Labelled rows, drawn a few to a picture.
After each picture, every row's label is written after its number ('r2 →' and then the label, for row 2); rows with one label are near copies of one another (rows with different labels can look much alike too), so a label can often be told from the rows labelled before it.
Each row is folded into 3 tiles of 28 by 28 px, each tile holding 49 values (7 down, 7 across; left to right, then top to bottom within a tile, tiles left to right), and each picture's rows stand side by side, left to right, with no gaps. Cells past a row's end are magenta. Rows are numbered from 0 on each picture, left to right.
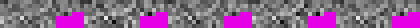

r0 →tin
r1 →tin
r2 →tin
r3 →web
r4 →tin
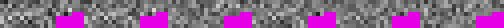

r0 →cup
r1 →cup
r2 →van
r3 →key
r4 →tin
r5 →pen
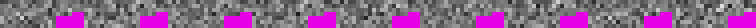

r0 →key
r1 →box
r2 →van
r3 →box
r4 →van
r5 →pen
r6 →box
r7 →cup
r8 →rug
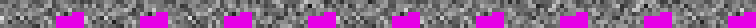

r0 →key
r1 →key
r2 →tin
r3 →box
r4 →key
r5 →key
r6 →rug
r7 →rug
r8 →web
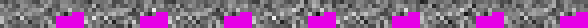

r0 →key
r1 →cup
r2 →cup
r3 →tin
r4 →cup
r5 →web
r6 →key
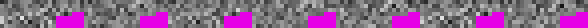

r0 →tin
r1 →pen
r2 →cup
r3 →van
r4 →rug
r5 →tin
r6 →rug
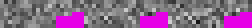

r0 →pen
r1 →key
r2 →cup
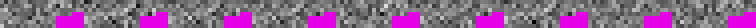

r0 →van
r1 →web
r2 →web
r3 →web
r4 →pen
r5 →key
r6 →web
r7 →rug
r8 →pen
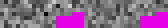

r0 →box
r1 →pen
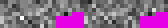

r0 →tin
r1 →cup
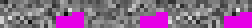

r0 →cup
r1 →rug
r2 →cup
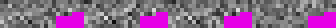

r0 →cup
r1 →web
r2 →cup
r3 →van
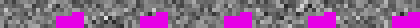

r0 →rug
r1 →key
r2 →pen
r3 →rug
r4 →key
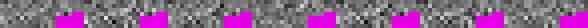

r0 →key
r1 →tin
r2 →web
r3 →rug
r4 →web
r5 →cup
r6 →tin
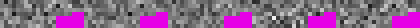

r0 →box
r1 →box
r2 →pen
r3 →tin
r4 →rug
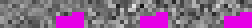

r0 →key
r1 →rug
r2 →pen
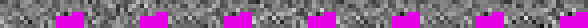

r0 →tin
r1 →pen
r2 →key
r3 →cup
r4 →tin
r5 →key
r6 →key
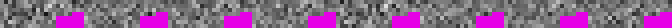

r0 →pen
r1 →web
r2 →rug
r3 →van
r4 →pen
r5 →key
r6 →box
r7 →web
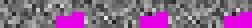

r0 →pen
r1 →tin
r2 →cup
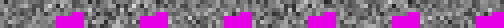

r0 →pen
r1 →pen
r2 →tin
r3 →pen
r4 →box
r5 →cup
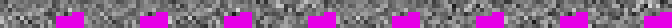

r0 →cup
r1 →key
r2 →key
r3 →pen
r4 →key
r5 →rug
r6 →web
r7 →van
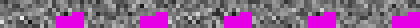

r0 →tin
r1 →box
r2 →cup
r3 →key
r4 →box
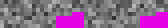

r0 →box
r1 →rug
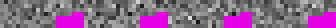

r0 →van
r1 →box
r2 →tin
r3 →van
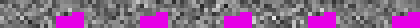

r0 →key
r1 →van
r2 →rug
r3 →tin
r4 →key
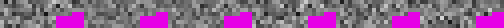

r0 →box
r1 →box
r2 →rug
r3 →box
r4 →pen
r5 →key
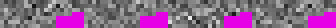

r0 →rug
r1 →van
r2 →tin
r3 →rug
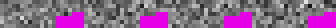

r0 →tin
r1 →van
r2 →van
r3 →box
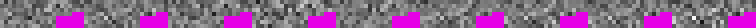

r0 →rug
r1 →tin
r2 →box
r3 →pen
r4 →pen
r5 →web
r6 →key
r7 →tin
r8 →tin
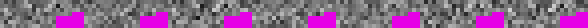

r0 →rug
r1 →web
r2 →rug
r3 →web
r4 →box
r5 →pen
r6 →rug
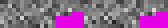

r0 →key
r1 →key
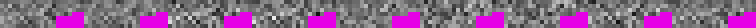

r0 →web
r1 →key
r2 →cup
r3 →tin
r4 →rug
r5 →pen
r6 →van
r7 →web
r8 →cup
